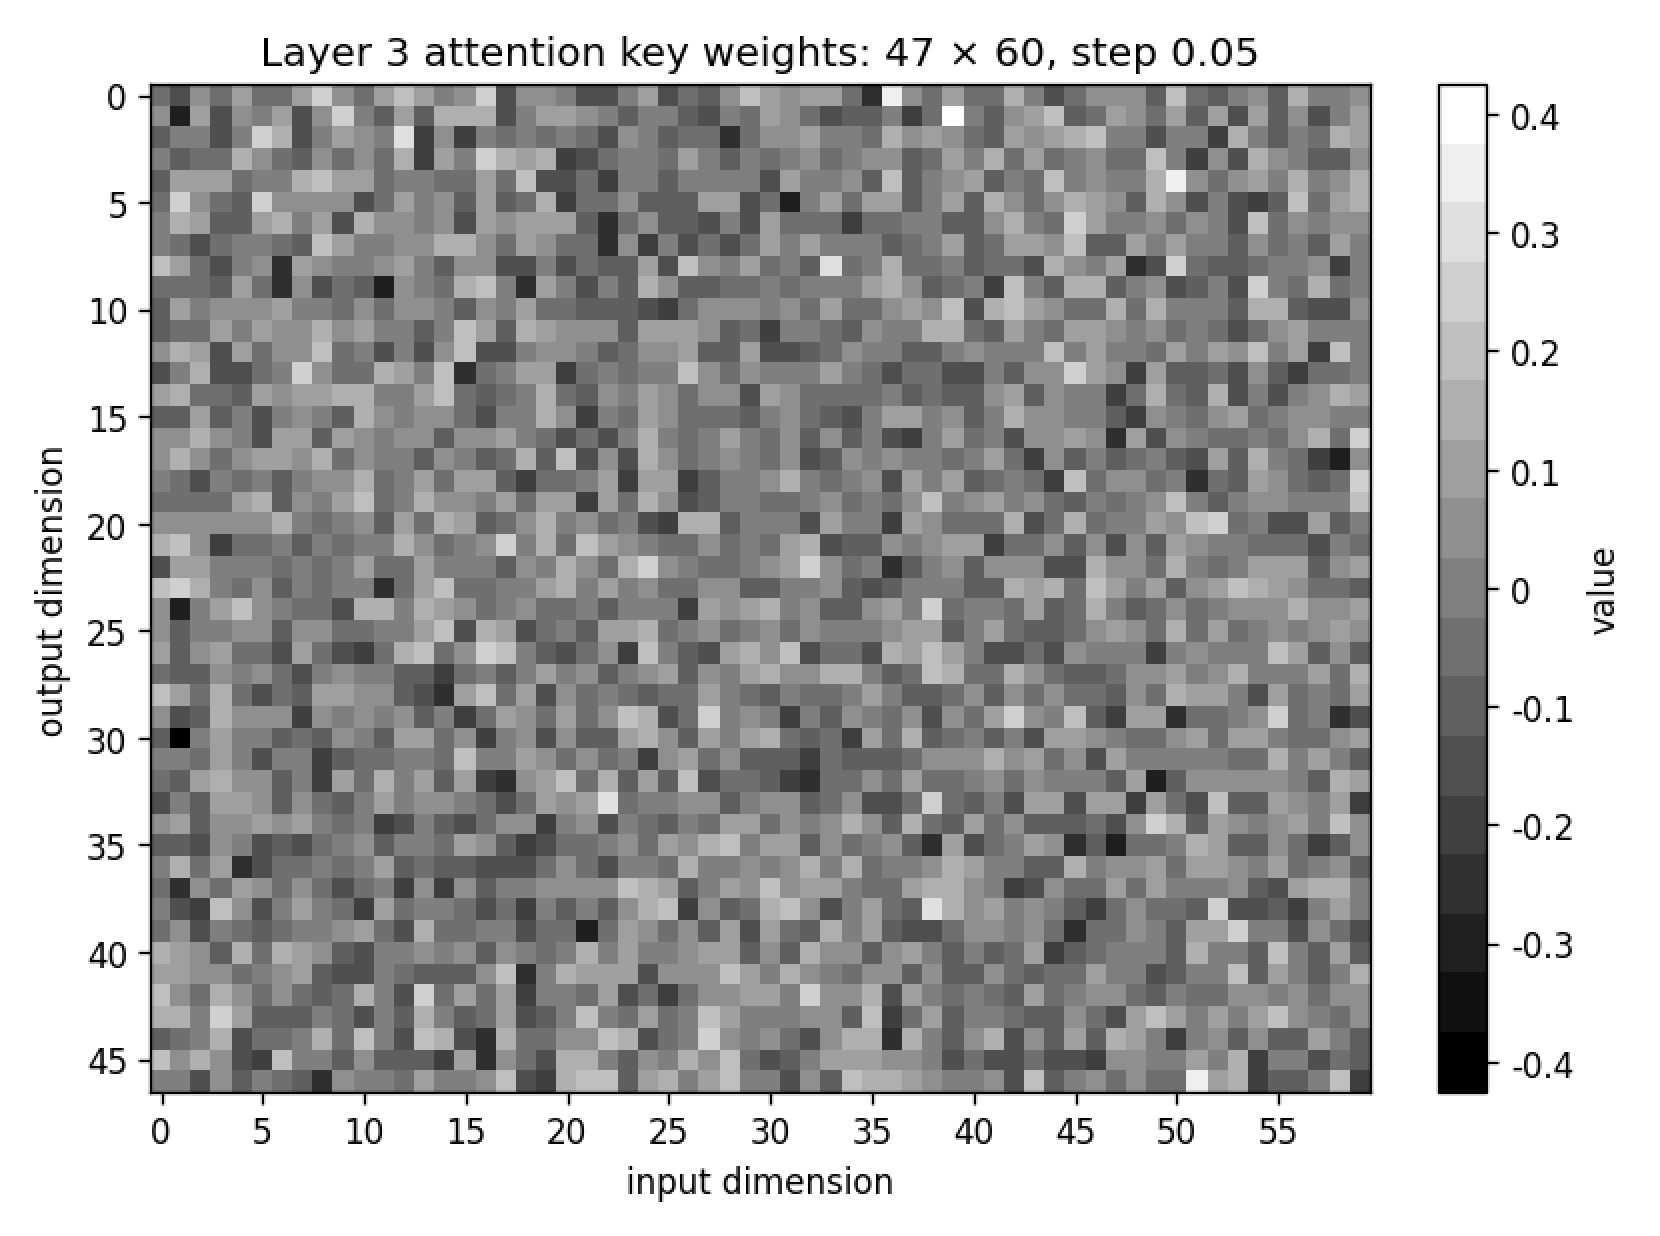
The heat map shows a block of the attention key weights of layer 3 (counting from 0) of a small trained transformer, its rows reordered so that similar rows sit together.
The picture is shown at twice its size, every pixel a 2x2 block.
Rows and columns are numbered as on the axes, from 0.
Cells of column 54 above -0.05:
32
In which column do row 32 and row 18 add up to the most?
59
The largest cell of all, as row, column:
1, 39
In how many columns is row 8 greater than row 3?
24
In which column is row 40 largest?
55
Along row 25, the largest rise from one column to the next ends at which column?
16
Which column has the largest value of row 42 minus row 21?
3
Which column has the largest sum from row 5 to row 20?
45
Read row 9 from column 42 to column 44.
0.2 0 -0.1
